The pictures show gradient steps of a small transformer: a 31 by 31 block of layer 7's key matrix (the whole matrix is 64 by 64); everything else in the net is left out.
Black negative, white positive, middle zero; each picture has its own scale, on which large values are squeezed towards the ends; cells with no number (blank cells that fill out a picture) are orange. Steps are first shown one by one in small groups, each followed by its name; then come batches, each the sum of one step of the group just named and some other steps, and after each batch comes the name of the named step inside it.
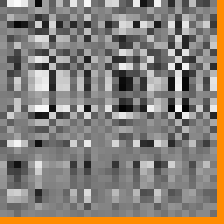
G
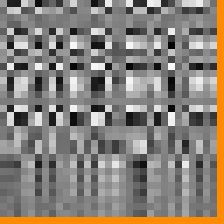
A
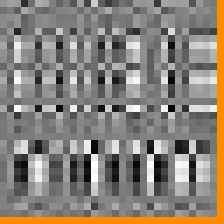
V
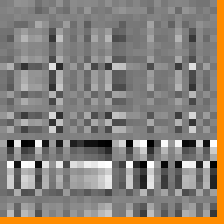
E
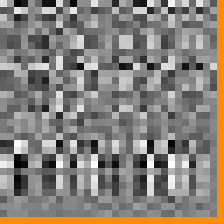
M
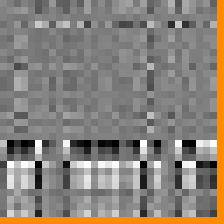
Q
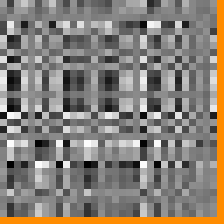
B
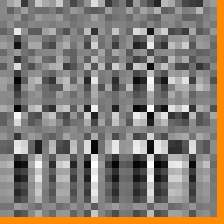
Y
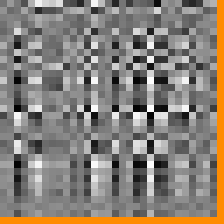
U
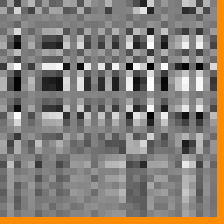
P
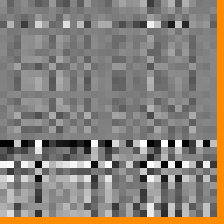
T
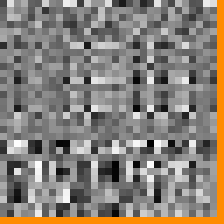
U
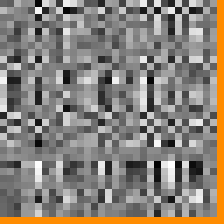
B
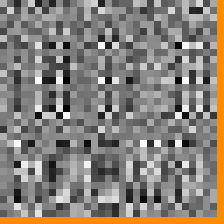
B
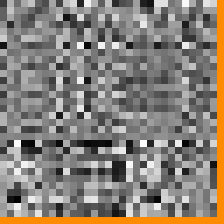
E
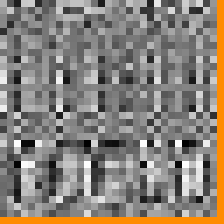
Q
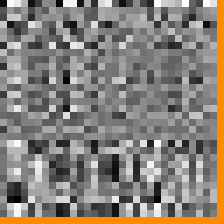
V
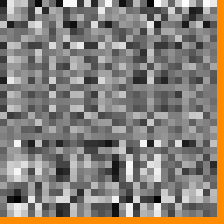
E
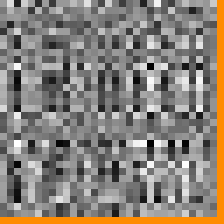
P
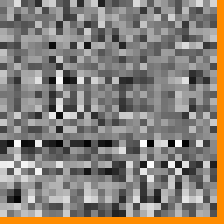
T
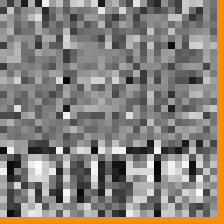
V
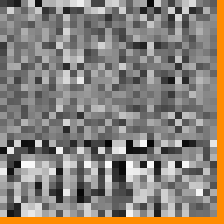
E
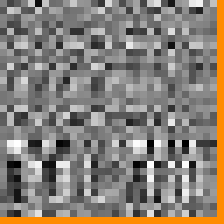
A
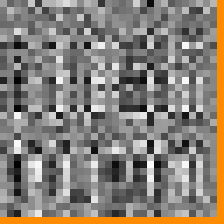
Y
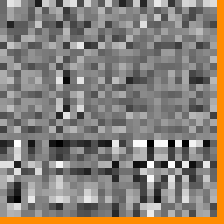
T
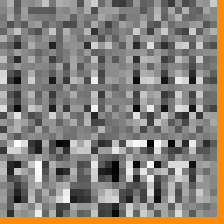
U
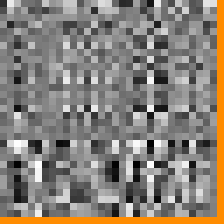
U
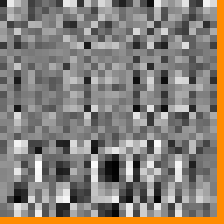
Y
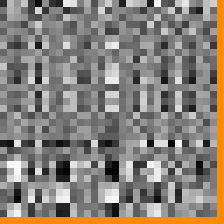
T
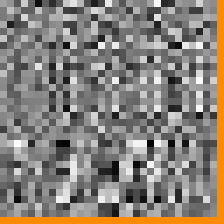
A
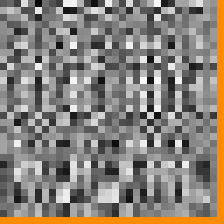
A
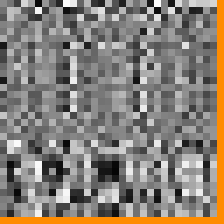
B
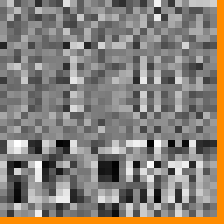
M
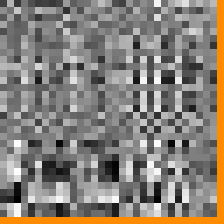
M
